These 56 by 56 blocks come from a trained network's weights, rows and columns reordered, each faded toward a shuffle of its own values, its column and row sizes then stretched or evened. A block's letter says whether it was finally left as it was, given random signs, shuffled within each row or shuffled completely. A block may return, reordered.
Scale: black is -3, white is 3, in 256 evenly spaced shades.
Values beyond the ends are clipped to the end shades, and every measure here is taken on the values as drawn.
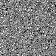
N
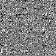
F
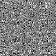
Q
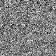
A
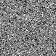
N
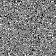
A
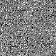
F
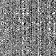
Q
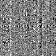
Q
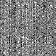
Q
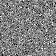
N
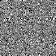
F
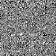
F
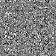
F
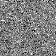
A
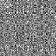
Q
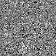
F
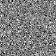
F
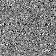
A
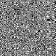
Q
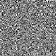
Q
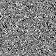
A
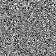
F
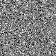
A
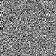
Q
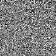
F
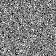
N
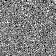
N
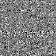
F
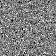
N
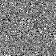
A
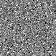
N
